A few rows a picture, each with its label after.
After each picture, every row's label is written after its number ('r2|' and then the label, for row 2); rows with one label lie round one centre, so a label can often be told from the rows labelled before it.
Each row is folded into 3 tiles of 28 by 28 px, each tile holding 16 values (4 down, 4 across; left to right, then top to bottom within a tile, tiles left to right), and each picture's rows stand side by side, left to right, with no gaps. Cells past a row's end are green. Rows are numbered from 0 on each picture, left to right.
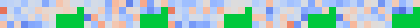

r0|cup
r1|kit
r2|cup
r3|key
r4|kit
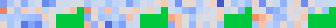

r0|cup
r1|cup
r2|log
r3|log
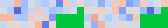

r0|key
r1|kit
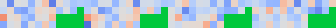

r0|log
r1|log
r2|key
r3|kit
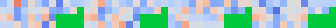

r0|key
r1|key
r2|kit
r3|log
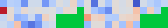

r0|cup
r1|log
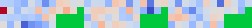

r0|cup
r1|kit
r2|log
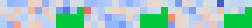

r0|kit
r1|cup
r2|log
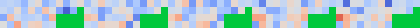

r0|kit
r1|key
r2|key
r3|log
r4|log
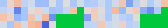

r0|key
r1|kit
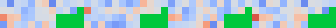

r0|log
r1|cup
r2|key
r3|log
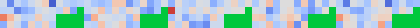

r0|log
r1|kit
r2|cup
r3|key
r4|log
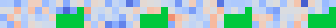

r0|kit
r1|cup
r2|log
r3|log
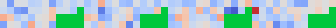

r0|log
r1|key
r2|kit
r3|cup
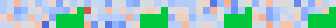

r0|key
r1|cup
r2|kit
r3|key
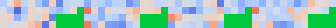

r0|key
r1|cup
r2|log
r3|cup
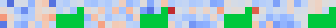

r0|log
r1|kit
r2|cup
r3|cup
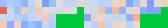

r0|cup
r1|kit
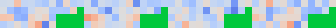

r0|key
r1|log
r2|kit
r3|key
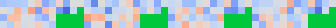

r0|kit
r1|log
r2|kit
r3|kit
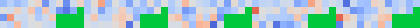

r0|kit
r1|key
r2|key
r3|cup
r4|log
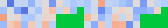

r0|log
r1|key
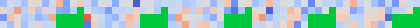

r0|kit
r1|log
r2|kit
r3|key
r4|key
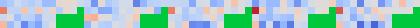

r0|cup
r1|log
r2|cup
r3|cup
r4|cup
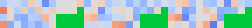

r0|cup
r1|key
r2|key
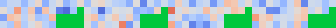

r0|kit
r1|key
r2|cup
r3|log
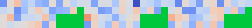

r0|key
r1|log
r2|log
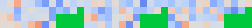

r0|key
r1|key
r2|kit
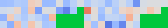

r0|kit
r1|cup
